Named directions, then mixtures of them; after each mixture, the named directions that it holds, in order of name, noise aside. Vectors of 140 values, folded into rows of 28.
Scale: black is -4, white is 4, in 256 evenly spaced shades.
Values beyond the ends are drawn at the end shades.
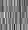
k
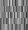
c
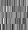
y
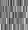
c, y.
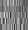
c, k.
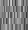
c.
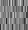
c, y.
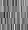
k.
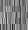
k, y.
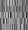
c, k.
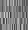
c, k.
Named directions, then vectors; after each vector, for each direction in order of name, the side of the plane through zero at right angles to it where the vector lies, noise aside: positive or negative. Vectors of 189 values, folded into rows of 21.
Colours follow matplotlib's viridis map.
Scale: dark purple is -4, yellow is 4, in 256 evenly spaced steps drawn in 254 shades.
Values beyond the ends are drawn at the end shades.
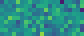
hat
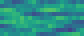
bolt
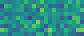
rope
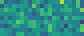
positive, negative, positive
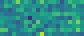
negative, positive, positive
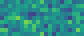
positive, positive, positive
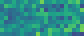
negative, negative, positive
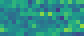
negative, negative, positive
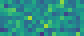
positive, negative, negative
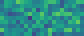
negative, positive, positive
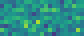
positive, positive, positive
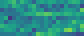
negative, negative, positive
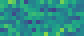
negative, negative, negative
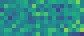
negative, negative, positive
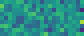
negative, positive, negative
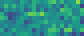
negative, negative, positive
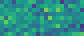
positive, positive, negative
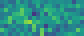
positive, positive, positive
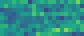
negative, negative, positive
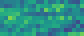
positive, positive, negative
